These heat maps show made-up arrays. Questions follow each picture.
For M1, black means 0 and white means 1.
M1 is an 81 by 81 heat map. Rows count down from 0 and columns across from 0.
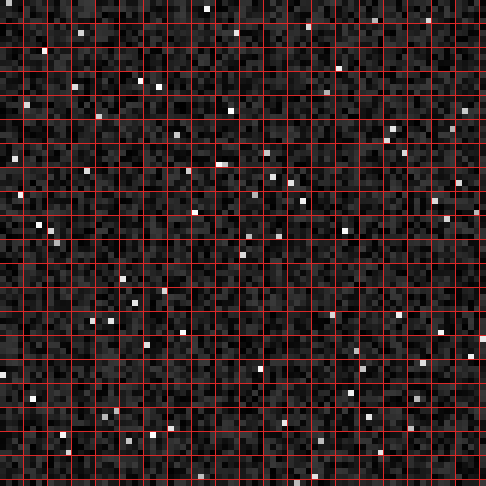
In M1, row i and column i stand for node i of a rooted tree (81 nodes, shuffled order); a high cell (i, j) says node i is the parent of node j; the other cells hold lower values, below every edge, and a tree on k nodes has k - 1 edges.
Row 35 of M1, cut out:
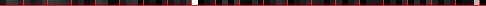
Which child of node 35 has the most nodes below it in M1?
79
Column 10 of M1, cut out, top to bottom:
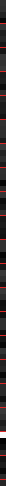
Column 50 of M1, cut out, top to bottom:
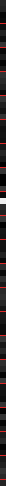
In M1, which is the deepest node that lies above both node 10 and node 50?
33
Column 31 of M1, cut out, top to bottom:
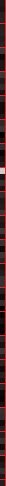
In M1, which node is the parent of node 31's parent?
71
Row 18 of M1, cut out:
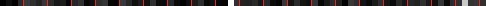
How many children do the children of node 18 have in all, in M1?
2
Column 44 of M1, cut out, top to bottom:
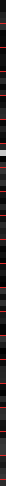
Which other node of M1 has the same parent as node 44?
67
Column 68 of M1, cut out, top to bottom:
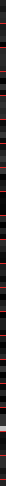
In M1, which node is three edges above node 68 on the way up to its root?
32
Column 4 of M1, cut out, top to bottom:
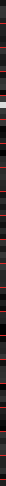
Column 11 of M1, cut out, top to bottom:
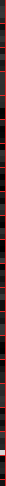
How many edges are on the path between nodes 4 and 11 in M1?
9
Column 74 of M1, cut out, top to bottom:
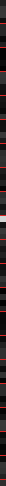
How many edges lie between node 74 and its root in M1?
8
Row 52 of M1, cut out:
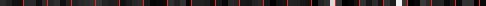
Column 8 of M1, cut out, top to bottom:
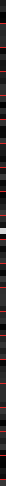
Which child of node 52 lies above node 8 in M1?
55
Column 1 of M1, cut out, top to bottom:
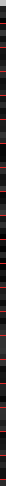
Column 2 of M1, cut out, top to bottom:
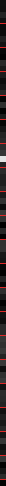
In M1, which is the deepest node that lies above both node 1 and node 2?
3
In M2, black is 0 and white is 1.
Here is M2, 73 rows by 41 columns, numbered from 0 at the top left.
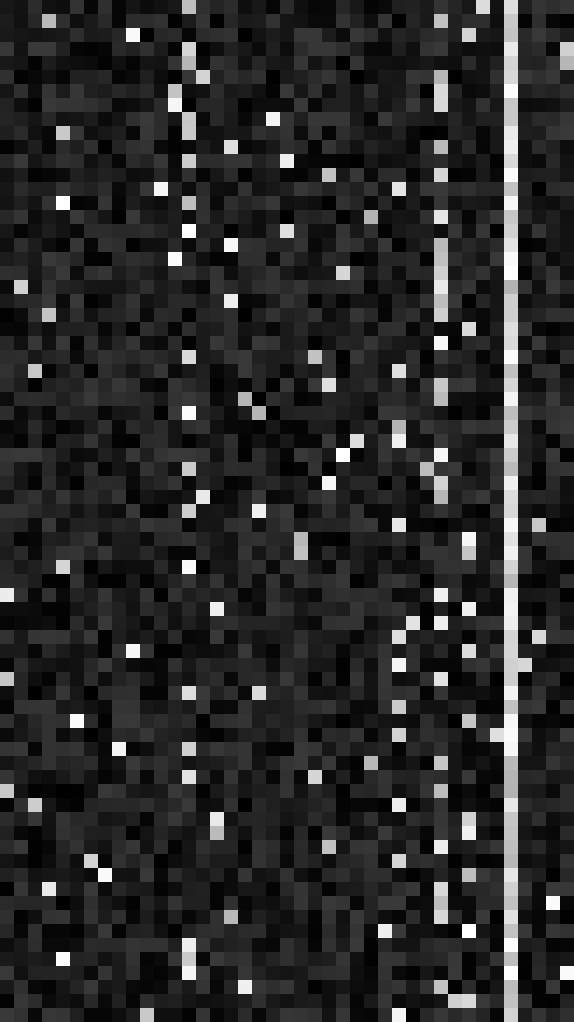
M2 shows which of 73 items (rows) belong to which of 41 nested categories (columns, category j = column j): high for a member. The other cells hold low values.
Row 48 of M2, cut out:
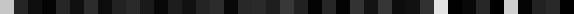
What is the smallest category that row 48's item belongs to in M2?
0
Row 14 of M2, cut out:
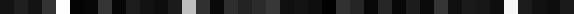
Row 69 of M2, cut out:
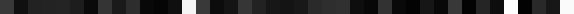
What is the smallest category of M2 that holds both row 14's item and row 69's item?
13
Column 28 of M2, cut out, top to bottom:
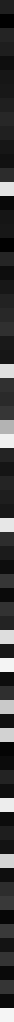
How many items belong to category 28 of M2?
12
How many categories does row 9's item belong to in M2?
3
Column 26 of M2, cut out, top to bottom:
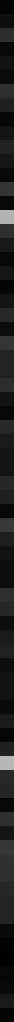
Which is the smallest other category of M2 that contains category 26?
31
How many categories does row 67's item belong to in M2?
2
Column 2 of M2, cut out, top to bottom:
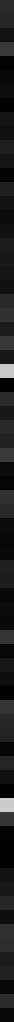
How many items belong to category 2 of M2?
2
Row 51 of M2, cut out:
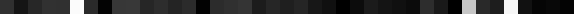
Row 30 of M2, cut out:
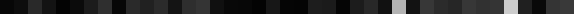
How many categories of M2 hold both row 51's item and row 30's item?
1
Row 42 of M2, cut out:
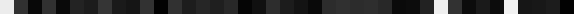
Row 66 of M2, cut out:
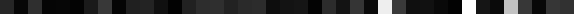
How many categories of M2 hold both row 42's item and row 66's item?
1
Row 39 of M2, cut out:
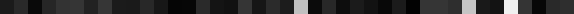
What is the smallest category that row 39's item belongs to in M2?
21
